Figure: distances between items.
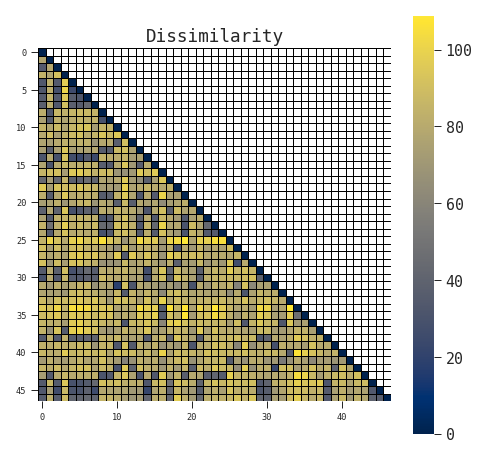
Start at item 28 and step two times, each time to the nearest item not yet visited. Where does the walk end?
18
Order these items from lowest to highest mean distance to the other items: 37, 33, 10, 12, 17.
17, 12, 10, 37, 33
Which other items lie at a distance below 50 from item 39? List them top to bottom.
10, 12, 20, 31, 42
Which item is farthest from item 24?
25
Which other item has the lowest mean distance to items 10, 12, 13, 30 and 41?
31
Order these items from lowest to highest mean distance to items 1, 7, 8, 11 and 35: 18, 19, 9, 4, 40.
9, 19, 4, 18, 40
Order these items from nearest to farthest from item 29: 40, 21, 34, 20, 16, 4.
4, 21, 20, 40, 16, 34
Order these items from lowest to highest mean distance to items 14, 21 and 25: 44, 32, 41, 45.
45, 44, 41, 32
